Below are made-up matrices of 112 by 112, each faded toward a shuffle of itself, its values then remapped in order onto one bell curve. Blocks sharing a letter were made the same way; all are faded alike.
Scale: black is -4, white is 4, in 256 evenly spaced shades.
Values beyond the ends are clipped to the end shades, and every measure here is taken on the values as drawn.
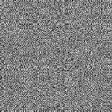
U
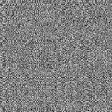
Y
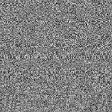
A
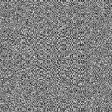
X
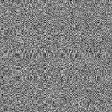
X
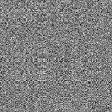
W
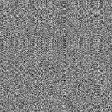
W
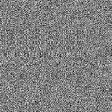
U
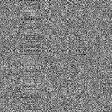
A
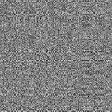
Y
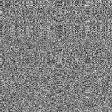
A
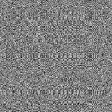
X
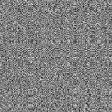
X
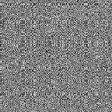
X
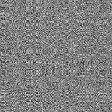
X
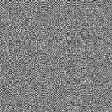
X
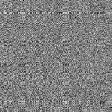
Y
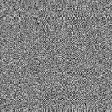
Y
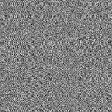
X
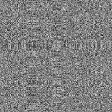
U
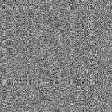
W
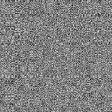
U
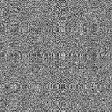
X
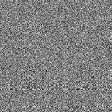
A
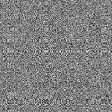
Y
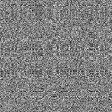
A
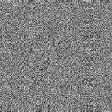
U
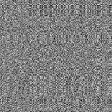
X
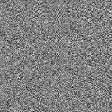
U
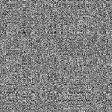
A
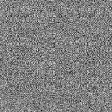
U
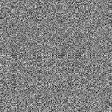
A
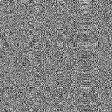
W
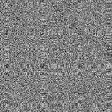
U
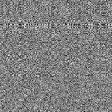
Y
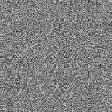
U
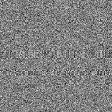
A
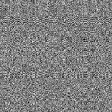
Y
